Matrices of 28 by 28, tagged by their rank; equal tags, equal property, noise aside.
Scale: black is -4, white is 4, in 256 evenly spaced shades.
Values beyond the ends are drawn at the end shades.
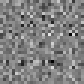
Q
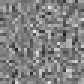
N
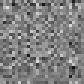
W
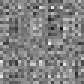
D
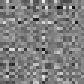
D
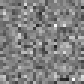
W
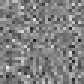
Q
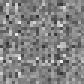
W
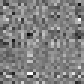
D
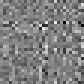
D
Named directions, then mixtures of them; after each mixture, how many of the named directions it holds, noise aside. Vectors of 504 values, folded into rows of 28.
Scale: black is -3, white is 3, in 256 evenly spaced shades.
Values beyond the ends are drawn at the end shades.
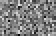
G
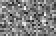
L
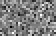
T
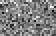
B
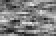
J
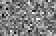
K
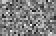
three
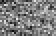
three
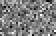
one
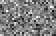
one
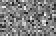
one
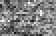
three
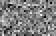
three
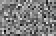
one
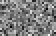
two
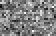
four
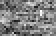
three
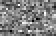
three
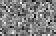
one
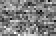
three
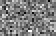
two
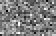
four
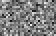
two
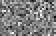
two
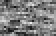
one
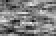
one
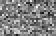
three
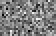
one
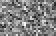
one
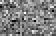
three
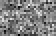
two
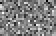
two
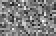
one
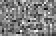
four
